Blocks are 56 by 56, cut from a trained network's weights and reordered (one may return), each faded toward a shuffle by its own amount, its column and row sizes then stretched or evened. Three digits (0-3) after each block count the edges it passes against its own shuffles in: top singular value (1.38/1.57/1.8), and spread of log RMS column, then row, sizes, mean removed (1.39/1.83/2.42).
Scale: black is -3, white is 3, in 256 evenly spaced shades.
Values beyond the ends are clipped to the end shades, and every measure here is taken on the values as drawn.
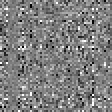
0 3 2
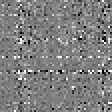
1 3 3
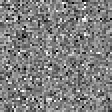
0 1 2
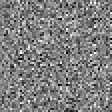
2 2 0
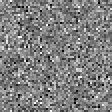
0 1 0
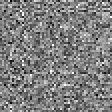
3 1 0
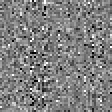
0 3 1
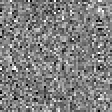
2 2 0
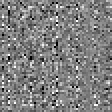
2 3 1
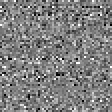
1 1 3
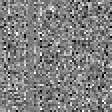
0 3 0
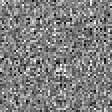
3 2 1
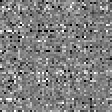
0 2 3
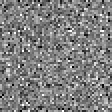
0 1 1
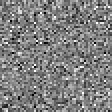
1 1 1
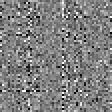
3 3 1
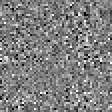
1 2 1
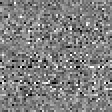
0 0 3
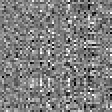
3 3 0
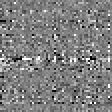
2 2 3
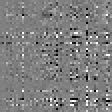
2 3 3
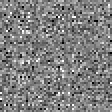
0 2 2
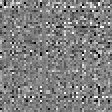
2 3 3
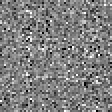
0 2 1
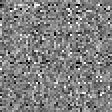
1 2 2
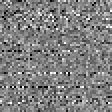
1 0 3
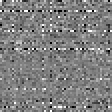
3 1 3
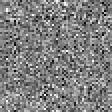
0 2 0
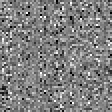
0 3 0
